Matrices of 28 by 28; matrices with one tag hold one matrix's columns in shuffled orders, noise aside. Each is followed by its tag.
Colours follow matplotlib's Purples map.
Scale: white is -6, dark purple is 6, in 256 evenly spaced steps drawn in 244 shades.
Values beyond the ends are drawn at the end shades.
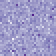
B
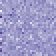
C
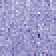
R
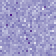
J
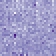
R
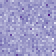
B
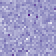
B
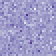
J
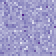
J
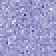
J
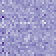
C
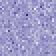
J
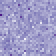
B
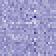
C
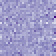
C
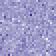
B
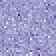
B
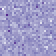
J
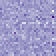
C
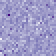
B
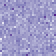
B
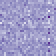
C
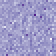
B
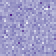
J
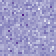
J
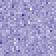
J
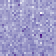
R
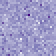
B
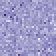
B
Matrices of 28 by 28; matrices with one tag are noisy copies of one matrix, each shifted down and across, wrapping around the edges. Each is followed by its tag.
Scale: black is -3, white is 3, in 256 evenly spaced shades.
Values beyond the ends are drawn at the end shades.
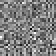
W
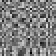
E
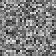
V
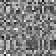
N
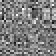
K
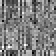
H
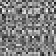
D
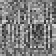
H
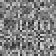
N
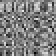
E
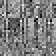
H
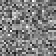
V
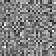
W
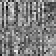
H
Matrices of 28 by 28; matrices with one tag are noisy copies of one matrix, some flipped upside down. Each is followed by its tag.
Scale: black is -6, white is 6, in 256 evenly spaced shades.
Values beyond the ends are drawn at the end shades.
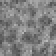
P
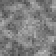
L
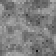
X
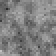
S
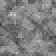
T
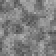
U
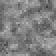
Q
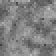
Q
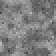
X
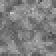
T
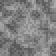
L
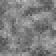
Q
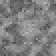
L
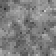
S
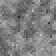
S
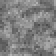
Q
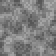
U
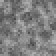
P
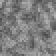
P
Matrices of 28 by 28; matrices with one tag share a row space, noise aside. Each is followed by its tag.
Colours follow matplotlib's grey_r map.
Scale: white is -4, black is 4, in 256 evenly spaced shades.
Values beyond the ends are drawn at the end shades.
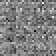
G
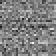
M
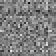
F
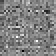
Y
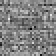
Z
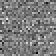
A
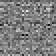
Y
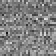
A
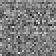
G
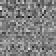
G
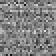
F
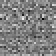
M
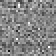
G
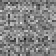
F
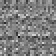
M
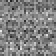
F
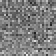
A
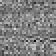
A
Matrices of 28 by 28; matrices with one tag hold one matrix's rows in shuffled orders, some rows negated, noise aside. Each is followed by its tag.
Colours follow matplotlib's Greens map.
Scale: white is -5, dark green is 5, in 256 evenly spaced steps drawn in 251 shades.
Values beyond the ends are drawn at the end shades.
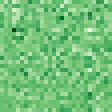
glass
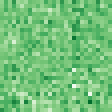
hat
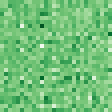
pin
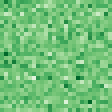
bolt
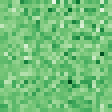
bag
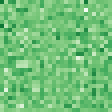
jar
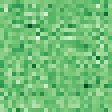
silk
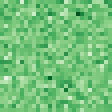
bolt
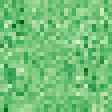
jar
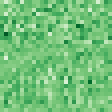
bolt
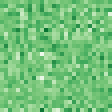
pin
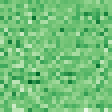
silk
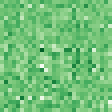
pin
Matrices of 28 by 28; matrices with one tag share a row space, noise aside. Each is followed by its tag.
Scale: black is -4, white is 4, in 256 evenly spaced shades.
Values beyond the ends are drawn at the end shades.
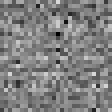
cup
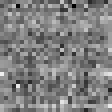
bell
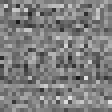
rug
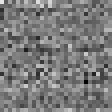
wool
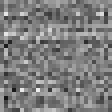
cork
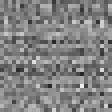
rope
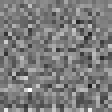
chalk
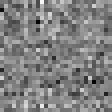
wool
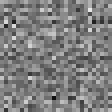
chalk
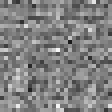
cup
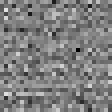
chalk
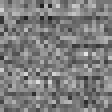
wool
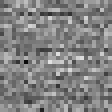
rug
